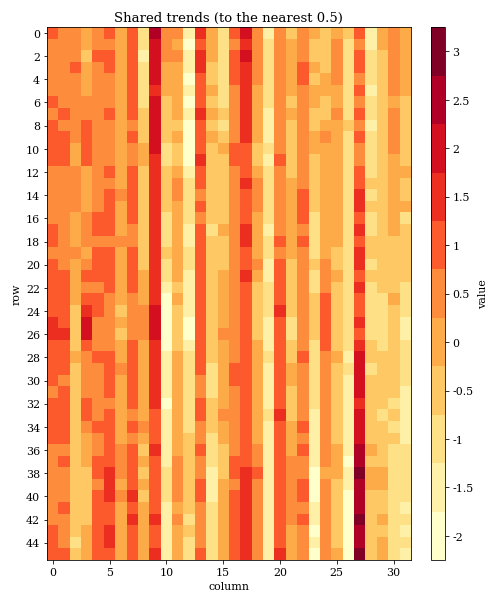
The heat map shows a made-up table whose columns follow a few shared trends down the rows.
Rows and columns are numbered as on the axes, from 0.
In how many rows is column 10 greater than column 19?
22
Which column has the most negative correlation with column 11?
3
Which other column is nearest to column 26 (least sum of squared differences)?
19
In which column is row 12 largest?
9
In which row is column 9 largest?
0
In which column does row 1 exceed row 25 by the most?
10
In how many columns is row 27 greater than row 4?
10
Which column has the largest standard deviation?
27
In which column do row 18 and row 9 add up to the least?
12
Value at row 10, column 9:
2
